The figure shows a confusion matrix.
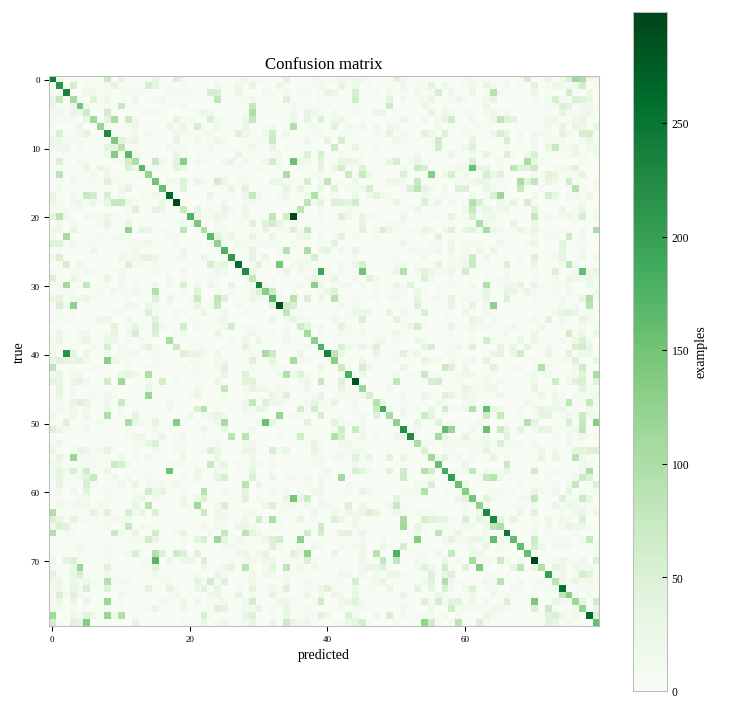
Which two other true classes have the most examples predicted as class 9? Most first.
11, 6
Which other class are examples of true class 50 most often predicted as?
31
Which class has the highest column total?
77
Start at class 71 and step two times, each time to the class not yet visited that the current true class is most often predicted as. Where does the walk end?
21
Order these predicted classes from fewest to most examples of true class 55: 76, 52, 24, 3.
52, 24, 76, 3
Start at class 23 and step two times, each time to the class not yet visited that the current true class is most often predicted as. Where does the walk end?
64
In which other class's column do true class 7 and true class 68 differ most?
35
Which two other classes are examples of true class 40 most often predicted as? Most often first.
2, 31
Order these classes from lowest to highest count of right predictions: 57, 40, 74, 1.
57, 1, 40, 74
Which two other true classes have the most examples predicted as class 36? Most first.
67, 19
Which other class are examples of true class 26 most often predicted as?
61
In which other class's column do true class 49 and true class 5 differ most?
33
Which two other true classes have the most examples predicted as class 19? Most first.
12, 22
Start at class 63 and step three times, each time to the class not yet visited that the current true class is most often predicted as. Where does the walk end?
70
